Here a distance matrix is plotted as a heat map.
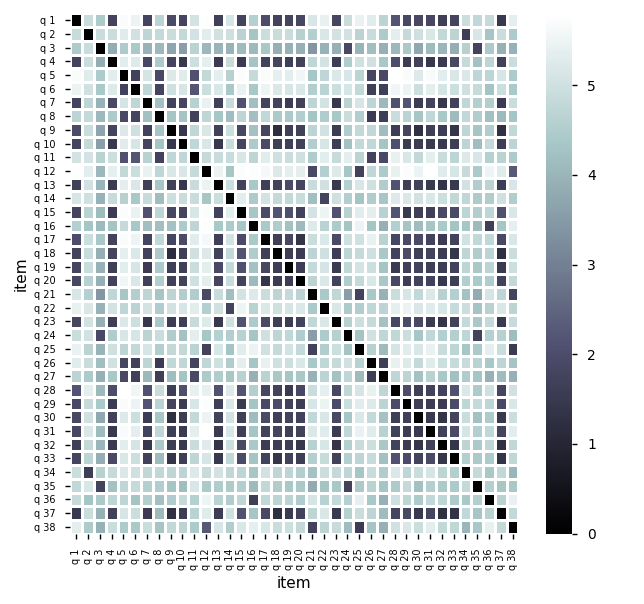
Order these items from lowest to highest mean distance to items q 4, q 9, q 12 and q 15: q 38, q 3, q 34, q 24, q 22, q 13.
q 13, q 3, q 38, q 24, q 34, q 22
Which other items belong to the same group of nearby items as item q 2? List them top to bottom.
q 34
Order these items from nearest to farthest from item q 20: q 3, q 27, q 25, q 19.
q 19, q 3, q 27, q 25
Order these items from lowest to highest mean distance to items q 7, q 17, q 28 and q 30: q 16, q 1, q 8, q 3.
q 1, q 3, q 16, q 8
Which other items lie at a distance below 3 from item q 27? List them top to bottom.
q 5, q 6, q 8, q 11, q 26
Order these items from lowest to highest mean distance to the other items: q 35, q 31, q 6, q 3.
q 31, q 3, q 35, q 6
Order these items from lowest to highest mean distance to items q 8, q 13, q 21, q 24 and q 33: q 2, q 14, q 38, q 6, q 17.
q 17, q 38, q 6, q 14, q 2
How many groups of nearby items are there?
7
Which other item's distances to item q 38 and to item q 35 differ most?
q 25
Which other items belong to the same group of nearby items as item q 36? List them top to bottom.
q 16
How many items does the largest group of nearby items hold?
19
